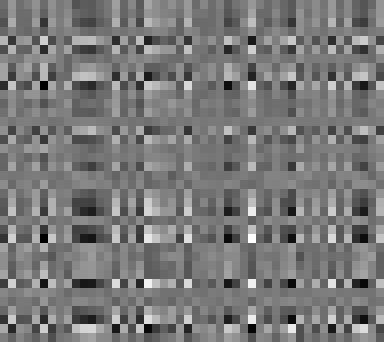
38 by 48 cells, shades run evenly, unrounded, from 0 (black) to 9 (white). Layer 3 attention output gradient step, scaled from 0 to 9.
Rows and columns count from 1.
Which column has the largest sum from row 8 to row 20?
32
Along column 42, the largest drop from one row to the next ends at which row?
37
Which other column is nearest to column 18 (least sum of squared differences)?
45
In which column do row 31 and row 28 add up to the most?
6
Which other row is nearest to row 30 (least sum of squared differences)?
28
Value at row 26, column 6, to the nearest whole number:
2
